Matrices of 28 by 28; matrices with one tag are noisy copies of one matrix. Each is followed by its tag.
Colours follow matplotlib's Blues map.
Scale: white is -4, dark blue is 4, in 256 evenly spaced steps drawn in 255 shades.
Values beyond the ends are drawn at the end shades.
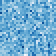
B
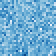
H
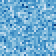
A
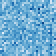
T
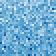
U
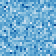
A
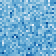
U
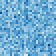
B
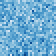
H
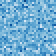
A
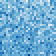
U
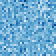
A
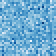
T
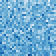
U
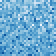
U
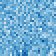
H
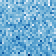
U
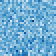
H
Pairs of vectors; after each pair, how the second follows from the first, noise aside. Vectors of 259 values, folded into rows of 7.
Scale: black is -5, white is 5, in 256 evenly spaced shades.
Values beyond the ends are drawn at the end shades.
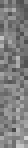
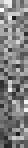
reversed, scaled up.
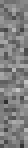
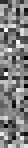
wrapped around, scaled up.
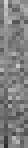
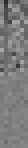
negated, partly zeroed.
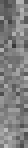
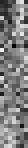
scaled up.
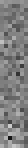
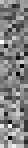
scaled up.
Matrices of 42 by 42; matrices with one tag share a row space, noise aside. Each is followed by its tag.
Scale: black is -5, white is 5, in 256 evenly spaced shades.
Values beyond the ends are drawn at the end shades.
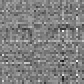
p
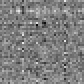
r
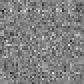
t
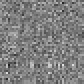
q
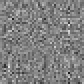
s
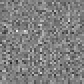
s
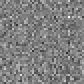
s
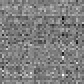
p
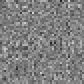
s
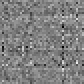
p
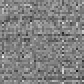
p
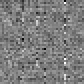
r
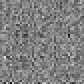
s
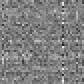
p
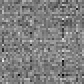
p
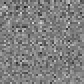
s
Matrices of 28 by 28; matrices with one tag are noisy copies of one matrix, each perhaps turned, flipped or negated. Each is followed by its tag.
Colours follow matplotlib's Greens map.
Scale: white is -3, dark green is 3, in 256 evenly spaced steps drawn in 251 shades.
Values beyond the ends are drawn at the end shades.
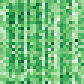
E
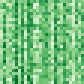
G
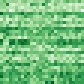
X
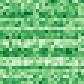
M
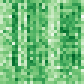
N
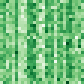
M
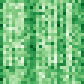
N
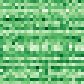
G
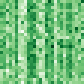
M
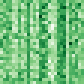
M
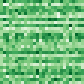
G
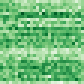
N
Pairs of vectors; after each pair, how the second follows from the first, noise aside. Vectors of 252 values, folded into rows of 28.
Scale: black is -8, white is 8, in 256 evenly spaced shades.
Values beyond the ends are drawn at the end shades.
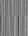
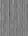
reversed, shrunk.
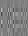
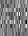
reversed, scaled up.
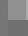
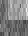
scaled up.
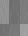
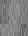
negated, partly zeroed.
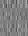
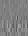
partly zeroed.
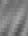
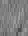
partly zeroed.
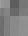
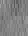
partly zeroed.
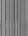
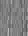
wrapped around, negated, partly zeroed.
